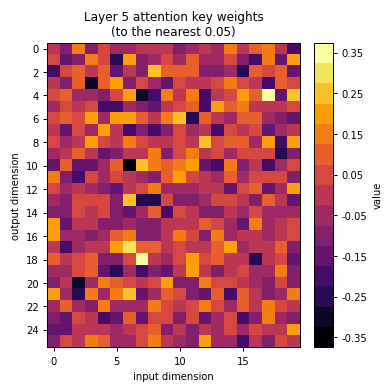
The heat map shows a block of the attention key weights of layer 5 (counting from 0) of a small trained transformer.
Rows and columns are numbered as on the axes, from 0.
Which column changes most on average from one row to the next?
6
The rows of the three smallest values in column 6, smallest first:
10, 7, 14
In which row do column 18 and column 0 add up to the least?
9
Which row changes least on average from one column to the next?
24
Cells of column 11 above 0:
12
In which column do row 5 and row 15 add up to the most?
13
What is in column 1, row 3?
-0.1
